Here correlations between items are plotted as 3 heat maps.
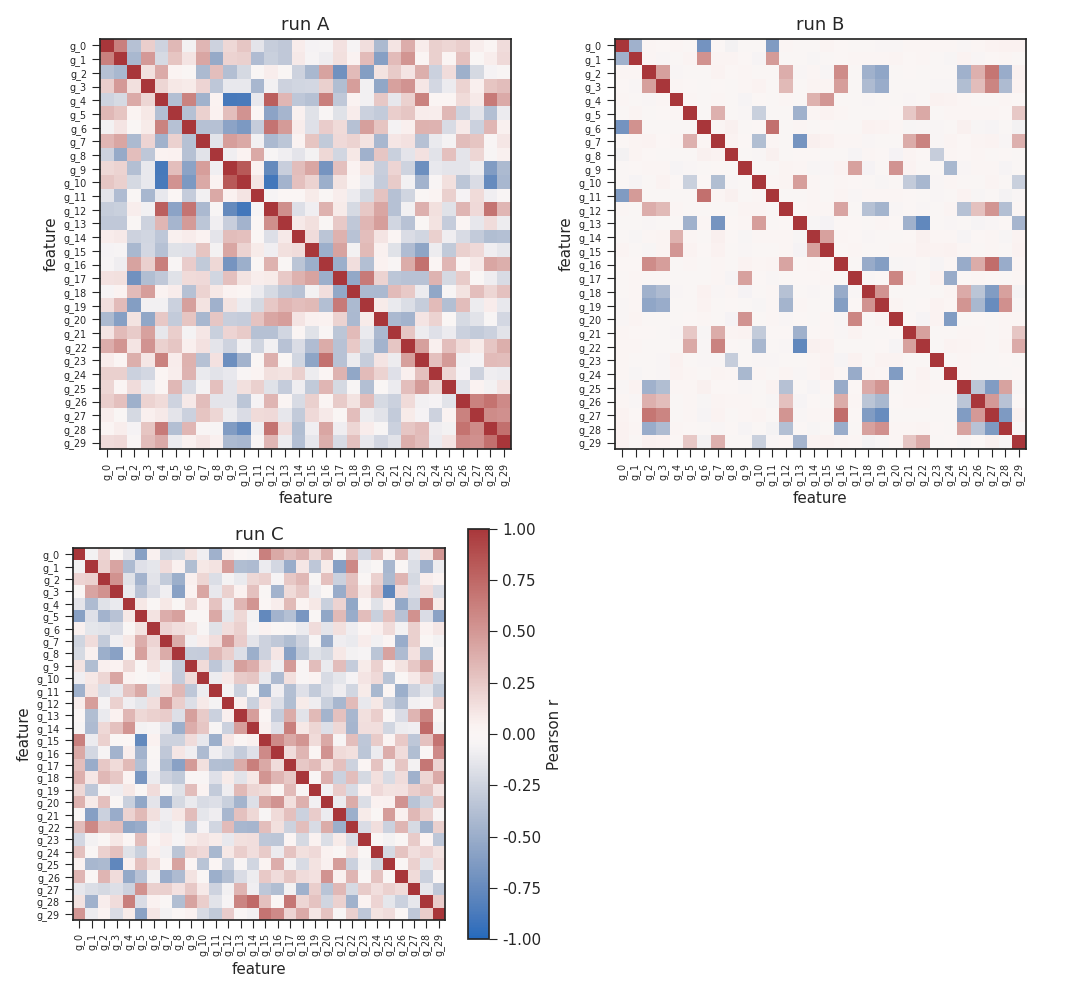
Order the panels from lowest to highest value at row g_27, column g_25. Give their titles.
run B, run A, run C
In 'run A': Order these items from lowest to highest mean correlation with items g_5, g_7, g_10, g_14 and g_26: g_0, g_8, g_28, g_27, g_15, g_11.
g_28, g_8, g_11, g_27, g_15, g_0
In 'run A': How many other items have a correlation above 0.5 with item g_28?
5
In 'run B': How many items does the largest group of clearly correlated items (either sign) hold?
10
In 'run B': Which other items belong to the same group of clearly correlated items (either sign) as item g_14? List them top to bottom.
g_4, g_15
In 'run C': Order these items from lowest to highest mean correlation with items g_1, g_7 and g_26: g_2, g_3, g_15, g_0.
g_15, g_0, g_2, g_3
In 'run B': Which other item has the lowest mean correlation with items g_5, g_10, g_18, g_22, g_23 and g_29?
g_13
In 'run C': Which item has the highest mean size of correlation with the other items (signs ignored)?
g_5
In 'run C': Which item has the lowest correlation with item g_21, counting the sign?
g_1
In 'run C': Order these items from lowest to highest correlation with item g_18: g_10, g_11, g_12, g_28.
g_11, g_10, g_12, g_28
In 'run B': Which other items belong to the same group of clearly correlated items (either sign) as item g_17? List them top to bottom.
g_9, g_20, g_24
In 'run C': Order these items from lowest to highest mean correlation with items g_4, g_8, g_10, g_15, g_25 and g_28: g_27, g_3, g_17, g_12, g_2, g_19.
g_3, g_2, g_27, g_12, g_19, g_17
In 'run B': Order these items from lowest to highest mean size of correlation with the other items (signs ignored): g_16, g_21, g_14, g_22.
g_14, g_21, g_22, g_16
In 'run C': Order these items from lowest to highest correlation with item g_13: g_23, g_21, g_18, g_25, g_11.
g_11, g_18, g_25, g_23, g_21
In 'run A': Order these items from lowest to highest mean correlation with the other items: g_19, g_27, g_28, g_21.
g_21, g_19, g_27, g_28
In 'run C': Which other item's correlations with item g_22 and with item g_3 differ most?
g_14
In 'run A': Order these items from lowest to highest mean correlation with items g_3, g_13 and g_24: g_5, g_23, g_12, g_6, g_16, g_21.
g_5, g_21, g_16, g_23, g_12, g_6
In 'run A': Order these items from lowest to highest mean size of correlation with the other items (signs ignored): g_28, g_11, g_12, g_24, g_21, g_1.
g_11, g_24, g_21, g_1, g_28, g_12
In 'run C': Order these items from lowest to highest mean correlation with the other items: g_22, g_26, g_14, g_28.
g_22, g_26, g_14, g_28
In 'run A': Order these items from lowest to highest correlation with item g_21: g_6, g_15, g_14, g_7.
g_15, g_6, g_14, g_7
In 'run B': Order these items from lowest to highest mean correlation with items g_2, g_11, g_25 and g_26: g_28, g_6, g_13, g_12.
g_28, g_13, g_12, g_6
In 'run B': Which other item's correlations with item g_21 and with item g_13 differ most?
g_22
